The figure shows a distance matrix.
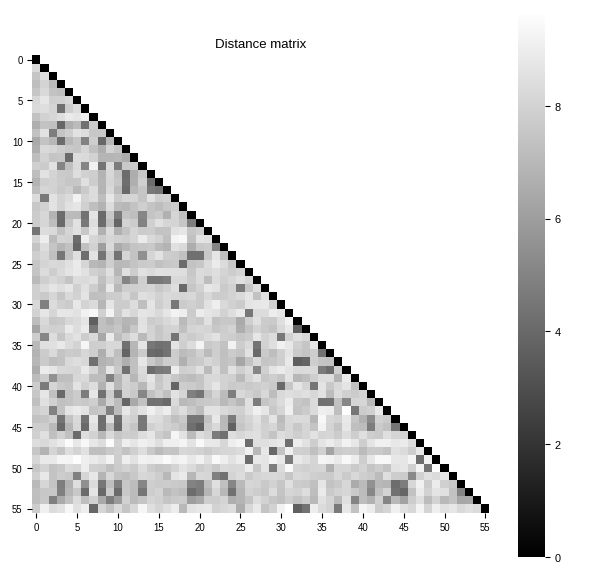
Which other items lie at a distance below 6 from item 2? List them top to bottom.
9, 39, 43, 54
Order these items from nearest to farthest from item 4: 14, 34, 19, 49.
19, 14, 34, 49
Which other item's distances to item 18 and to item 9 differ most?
28
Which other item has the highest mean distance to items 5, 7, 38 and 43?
49
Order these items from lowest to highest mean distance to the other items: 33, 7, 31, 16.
16, 33, 7, 31
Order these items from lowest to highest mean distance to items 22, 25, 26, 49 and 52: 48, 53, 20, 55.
53, 20, 55, 48
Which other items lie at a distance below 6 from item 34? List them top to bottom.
1, 17, 30, 40
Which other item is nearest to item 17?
40
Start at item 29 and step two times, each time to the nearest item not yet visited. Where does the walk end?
50
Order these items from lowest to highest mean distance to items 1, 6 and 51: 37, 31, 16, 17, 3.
3, 17, 16, 37, 31
